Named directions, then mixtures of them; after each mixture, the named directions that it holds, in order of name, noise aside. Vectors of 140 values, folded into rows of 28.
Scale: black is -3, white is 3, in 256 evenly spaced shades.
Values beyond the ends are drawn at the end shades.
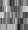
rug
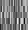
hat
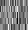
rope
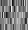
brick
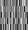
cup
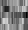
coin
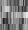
coin.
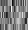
brick.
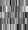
cup, rug.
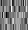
brick.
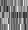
coin, hat, rope.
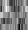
coin, hat, rug.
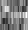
coin.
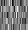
brick, rope.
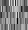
hat, rope, rug.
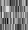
coin, cup, rug.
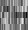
coin, hat.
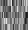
brick, coin, cup.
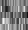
coin, hat.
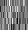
rope.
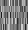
cup, hat, rope.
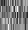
brick, coin, rope.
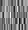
cup, hat, rope.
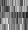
coin, rope.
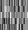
coin, cup, hat.
